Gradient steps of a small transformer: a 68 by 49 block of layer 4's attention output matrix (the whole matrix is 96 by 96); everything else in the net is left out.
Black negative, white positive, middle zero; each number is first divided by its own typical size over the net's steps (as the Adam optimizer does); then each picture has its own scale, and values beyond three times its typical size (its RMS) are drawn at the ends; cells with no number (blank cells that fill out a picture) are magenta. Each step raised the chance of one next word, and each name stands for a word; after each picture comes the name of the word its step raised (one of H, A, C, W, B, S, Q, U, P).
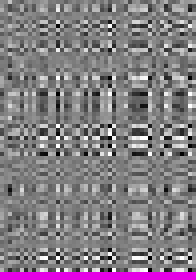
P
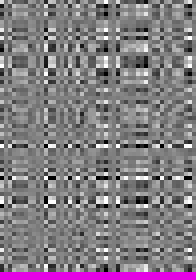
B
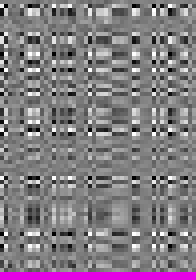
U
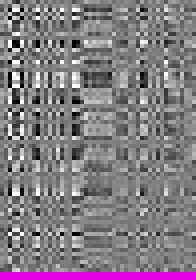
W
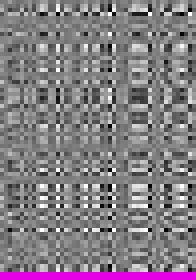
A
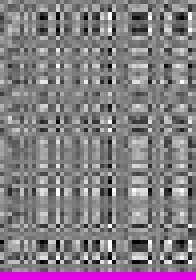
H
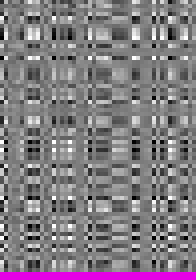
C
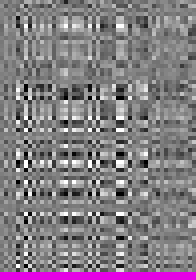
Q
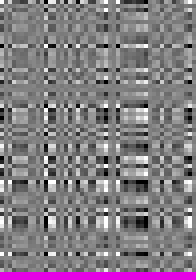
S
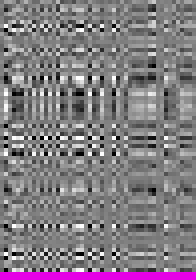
P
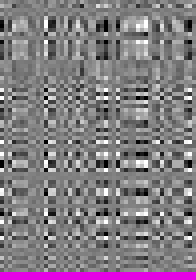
Q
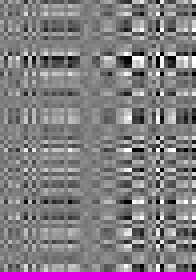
B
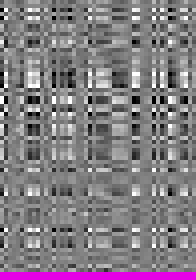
W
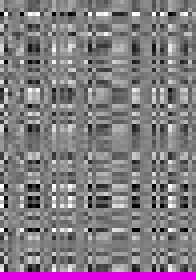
A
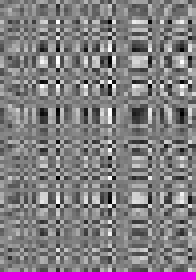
B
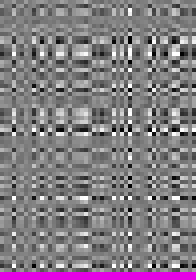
U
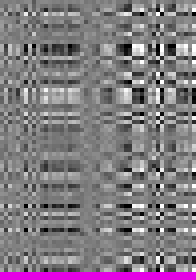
A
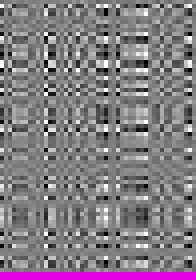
U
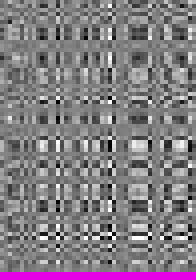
C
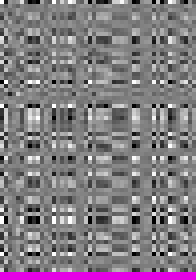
S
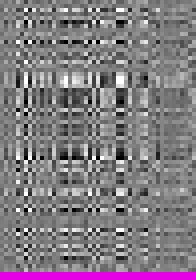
W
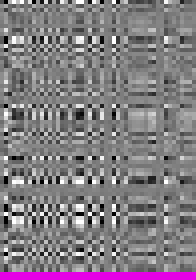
S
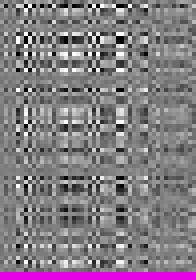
U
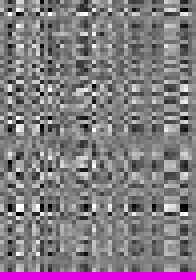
A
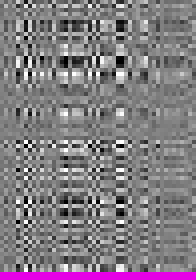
B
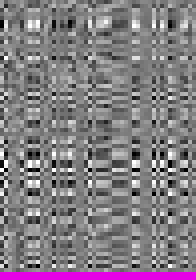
Q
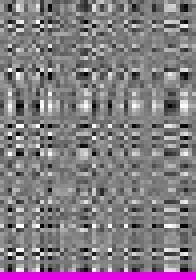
P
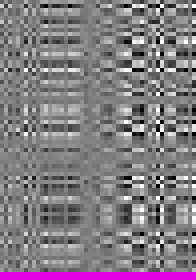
U
